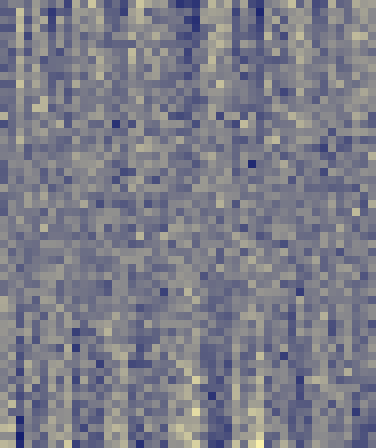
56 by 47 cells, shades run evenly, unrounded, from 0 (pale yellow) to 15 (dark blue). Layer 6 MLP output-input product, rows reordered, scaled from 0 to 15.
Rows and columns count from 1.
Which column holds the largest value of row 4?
25
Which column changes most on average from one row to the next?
19
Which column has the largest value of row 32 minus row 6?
28
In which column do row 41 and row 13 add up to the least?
6
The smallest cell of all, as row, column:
56, 33
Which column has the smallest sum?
22
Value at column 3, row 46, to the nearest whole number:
10
